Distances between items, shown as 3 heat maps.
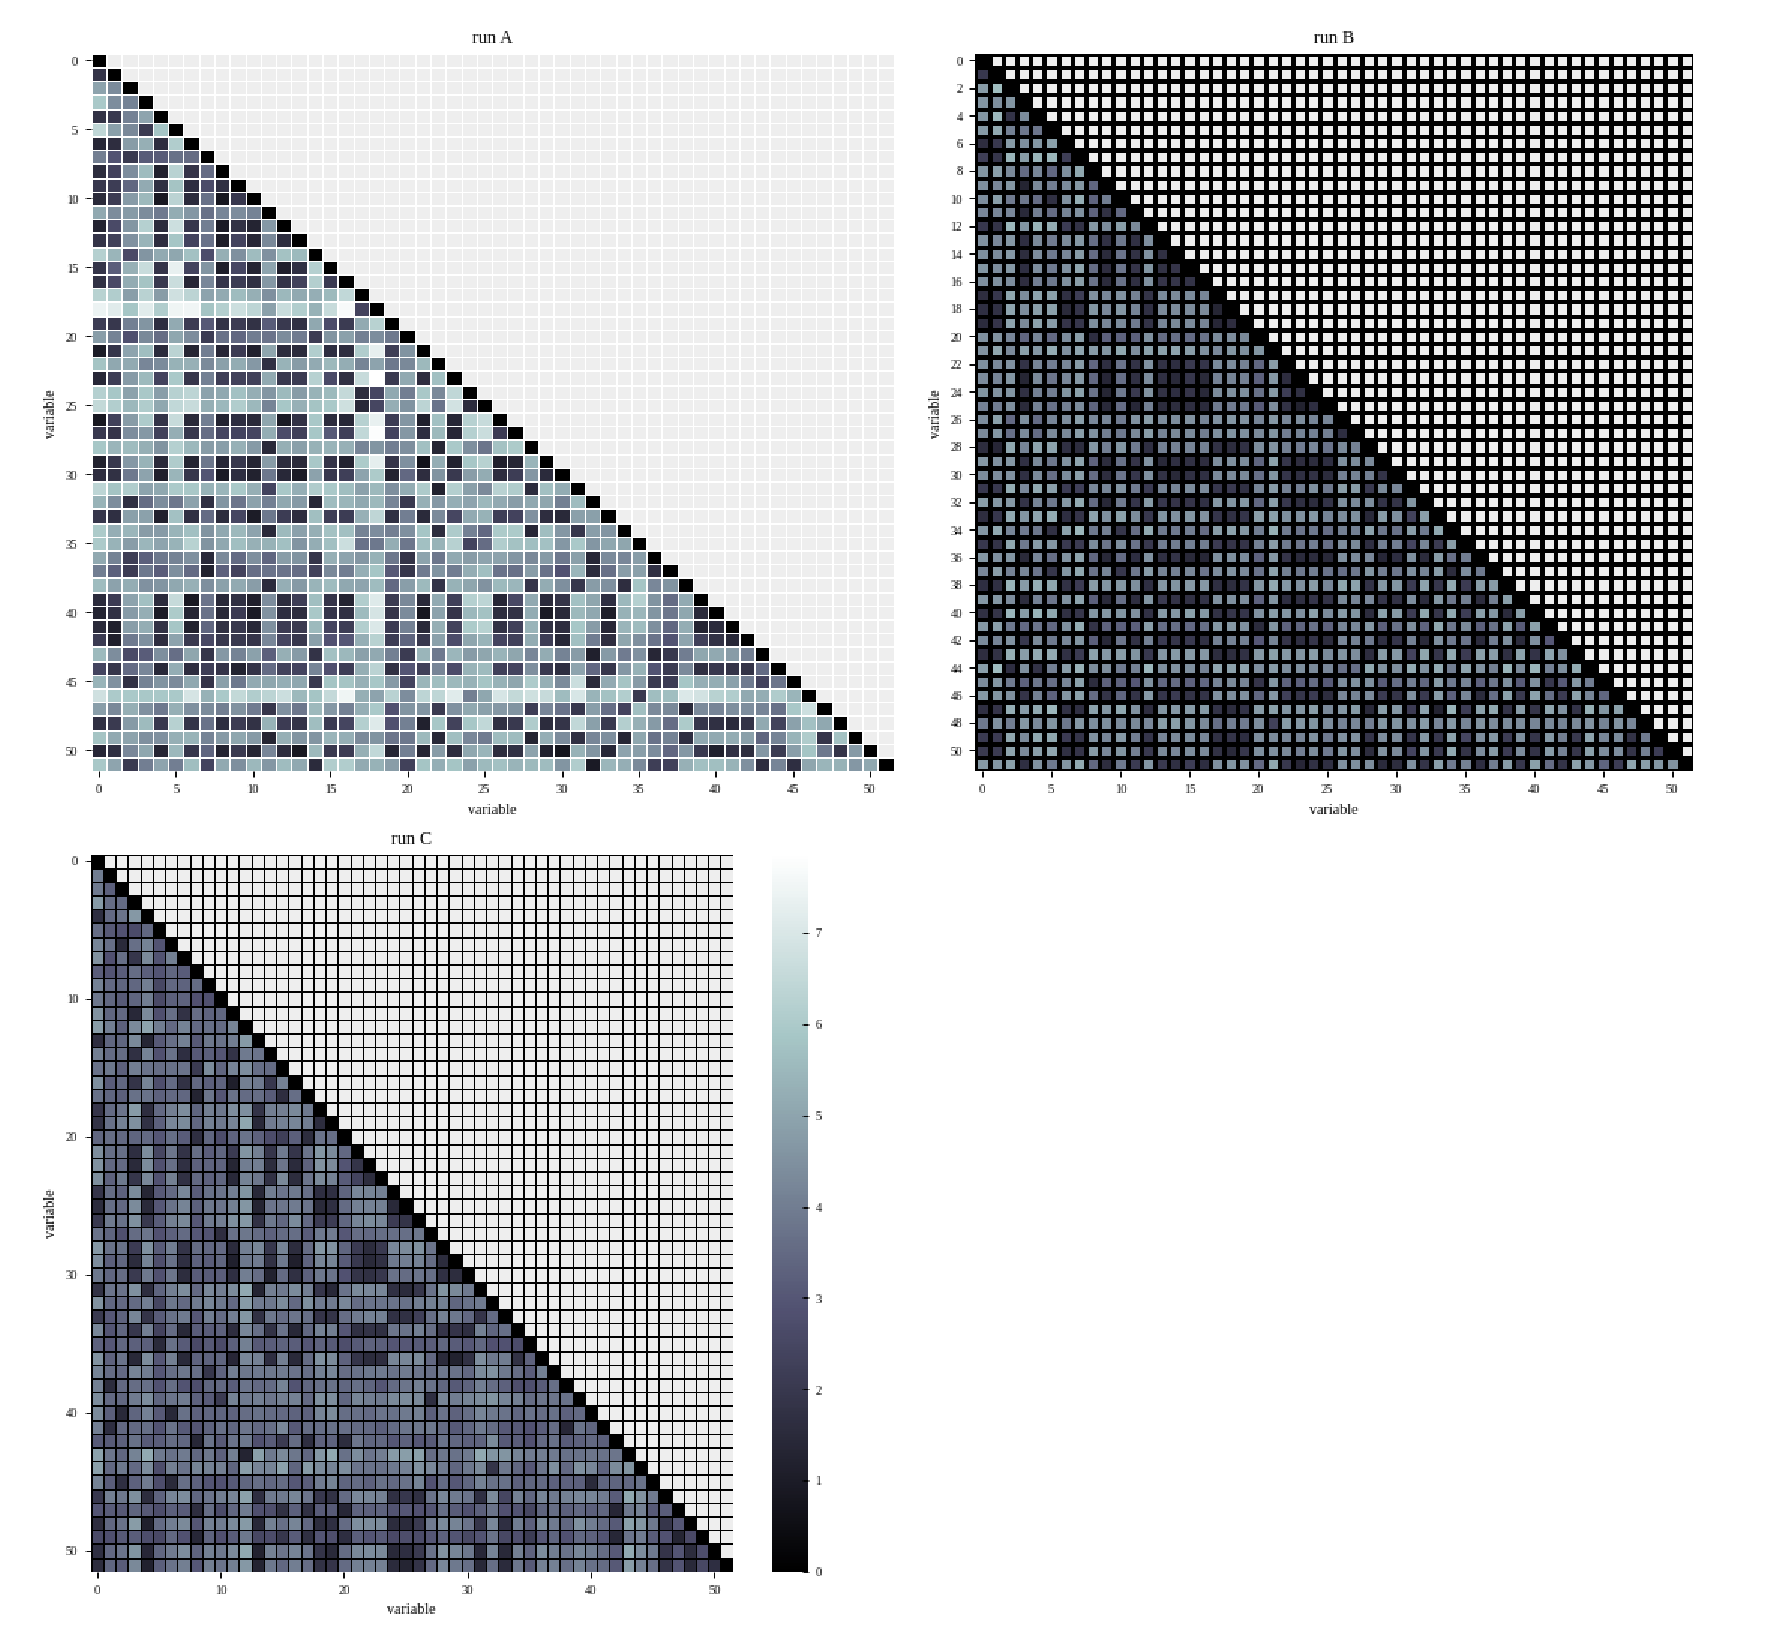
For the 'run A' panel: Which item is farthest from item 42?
18
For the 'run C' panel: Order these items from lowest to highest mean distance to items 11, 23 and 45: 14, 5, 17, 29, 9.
29, 14, 5, 9, 17
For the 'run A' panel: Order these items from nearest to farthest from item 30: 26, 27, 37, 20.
26, 27, 37, 20
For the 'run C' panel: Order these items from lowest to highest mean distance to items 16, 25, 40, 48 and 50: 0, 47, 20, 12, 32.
0, 47, 20, 32, 12
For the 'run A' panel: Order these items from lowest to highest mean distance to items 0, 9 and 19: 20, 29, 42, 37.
29, 42, 37, 20
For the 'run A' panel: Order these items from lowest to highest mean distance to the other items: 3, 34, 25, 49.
49, 34, 3, 25
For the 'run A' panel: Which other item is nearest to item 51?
32
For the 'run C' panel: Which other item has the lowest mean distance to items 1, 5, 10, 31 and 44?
35
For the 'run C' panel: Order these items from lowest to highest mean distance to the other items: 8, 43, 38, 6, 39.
8, 38, 6, 39, 43
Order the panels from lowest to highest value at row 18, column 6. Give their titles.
run B, run C, run A
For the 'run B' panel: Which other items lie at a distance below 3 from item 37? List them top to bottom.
5, 10, 34
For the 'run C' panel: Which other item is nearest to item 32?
44
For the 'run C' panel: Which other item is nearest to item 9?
37
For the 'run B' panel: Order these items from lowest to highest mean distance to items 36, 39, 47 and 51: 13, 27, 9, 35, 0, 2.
9, 13, 35, 0, 27, 2
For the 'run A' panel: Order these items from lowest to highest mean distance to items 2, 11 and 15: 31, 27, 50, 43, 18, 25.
50, 43, 27, 31, 25, 18
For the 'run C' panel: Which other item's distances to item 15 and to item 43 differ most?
12
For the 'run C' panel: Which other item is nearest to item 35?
5
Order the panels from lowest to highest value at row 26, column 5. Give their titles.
run C, run B, run A
